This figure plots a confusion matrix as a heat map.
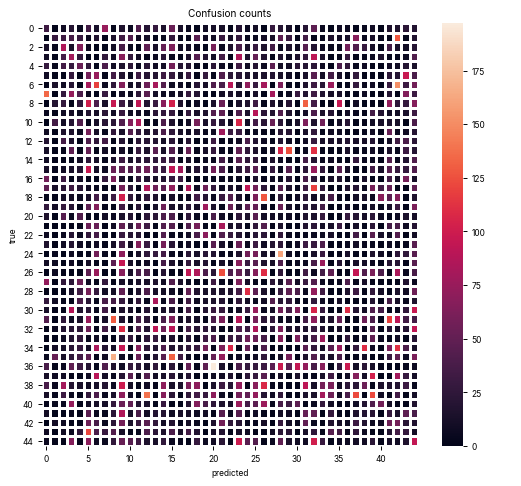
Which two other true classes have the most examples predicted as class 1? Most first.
35, 10
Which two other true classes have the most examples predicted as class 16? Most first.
15, 35
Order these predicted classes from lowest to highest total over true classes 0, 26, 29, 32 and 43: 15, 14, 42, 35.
35, 14, 42, 15
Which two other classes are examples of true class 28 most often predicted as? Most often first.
24, 32
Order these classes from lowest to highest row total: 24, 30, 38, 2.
24, 2, 30, 38
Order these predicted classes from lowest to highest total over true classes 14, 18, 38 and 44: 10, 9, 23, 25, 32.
10, 32, 25, 23, 9
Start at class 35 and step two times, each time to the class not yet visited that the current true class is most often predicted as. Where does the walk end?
31
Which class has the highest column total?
9
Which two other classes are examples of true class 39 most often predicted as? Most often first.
12, 37
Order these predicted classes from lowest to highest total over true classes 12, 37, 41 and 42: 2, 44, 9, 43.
2, 44, 43, 9
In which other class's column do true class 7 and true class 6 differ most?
42
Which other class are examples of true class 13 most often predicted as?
29
